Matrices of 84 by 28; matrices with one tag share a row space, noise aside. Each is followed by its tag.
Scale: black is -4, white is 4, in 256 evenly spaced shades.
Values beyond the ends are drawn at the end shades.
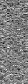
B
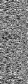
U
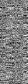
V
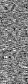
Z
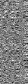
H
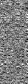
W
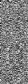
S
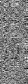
H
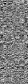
W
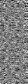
H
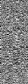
S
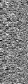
U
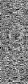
S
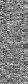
B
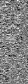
U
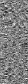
Z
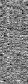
B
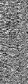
U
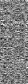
W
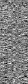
Z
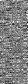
V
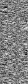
Z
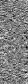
Z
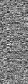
B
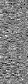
U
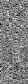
S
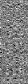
S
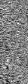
U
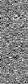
S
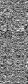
W
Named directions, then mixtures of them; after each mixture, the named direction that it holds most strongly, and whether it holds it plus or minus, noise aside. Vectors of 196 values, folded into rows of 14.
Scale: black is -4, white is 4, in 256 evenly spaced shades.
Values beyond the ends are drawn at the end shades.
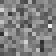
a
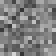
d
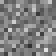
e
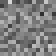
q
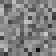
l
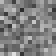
d, plus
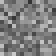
d, plus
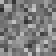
l, minus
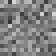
q, minus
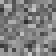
l, minus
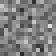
a, plus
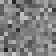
d, plus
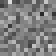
q, plus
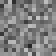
l, minus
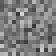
a, minus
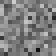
l, plus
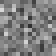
a, plus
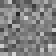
q, plus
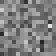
a, plus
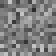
q, plus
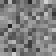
q, plus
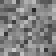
d, minus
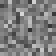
q, plus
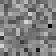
l, plus
